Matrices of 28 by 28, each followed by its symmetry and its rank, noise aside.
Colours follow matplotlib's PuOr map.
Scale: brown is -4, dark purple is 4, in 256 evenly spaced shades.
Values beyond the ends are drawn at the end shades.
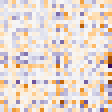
no symmetry, rank four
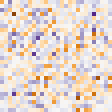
symmetric, rank eight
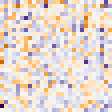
no symmetry, rank eight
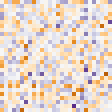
antisymmetric, rank eight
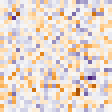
antisymmetric, rank eight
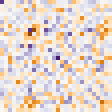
symmetric, rank six
